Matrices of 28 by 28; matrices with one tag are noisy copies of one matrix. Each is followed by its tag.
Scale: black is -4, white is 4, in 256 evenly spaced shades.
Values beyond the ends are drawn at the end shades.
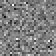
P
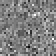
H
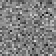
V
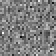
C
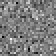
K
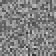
H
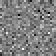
V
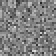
K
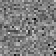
P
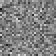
V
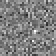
H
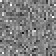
H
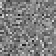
V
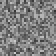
K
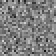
K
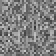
C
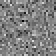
H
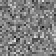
K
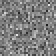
H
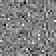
H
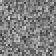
C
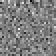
K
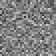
V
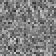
K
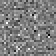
P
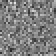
K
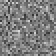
C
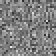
H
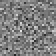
P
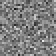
P
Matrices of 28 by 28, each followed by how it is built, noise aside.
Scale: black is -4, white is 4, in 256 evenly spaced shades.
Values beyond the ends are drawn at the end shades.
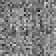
blocks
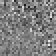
upper triangular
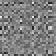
low rank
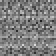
repeating columns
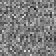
blocks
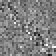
banded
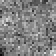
smooth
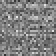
blocks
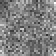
smooth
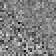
lower triangular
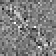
banded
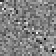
banded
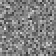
repeating columns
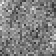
smooth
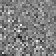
lower triangular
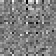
low rank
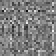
low rank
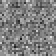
repeating columns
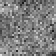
smooth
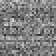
blocks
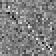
banded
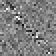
banded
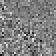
lower triangular
